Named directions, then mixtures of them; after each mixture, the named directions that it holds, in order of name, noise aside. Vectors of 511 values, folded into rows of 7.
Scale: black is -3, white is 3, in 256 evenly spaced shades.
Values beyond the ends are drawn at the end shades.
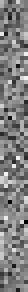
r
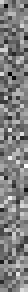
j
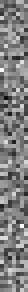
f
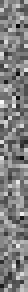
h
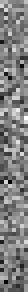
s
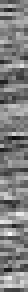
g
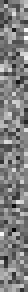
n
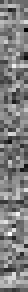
g, j, n.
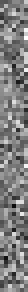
h, n.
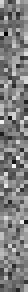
r, s.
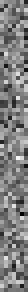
h, n.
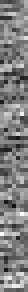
g, n.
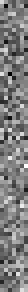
j.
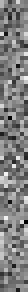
r.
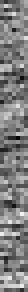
g, n.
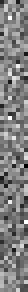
j, r.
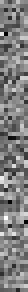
g, r.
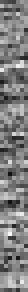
f, g.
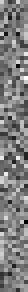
r.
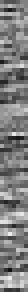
g.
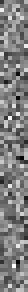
h, r.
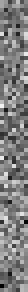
h, r.
